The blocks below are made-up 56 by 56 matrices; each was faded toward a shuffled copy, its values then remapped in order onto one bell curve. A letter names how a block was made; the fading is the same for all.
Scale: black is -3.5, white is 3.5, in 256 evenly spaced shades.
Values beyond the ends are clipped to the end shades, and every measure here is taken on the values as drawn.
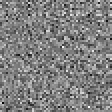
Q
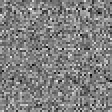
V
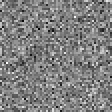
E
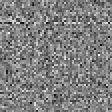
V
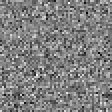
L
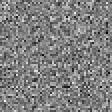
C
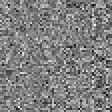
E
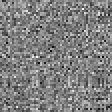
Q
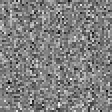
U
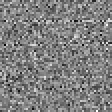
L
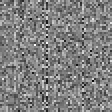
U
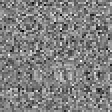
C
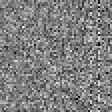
U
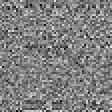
Q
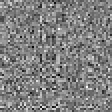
Q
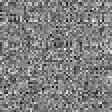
Q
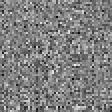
C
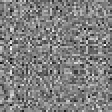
Q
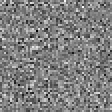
Q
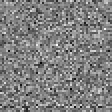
C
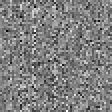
U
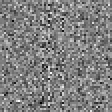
U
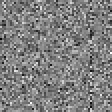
U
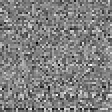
V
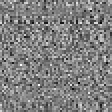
C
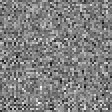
V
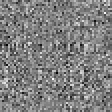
Q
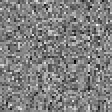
E
